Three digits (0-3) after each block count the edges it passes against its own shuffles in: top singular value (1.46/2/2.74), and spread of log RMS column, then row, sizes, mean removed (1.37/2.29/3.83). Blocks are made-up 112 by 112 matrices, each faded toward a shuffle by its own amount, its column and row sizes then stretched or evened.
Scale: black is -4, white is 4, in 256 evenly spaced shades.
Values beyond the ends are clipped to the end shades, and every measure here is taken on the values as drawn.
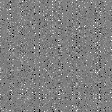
2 2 1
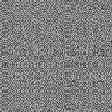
3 1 0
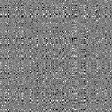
3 2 2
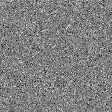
0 0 1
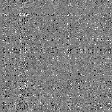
1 2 2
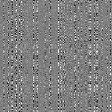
3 3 1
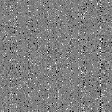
2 2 0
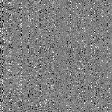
2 2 0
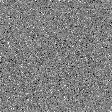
0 0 1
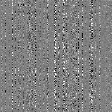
2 3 1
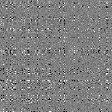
3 2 2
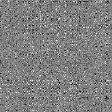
2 2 2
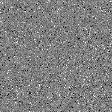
0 1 1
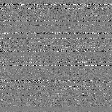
1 1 3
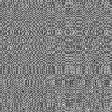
3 0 1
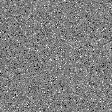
0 1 0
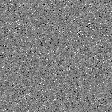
1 0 0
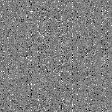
0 2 1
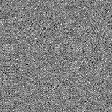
2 0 0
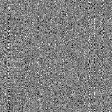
2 2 0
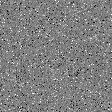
1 0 0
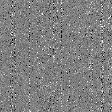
1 2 0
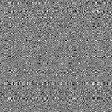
3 1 2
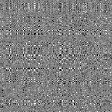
3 2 2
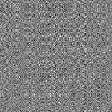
3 2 0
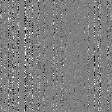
1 3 0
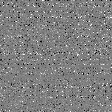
0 0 2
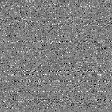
2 0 2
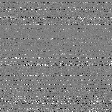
0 0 3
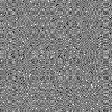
3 0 0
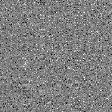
2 1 1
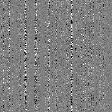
2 3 0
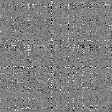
2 2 2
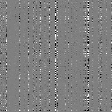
3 3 1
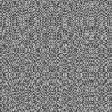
3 2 0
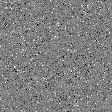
0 0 0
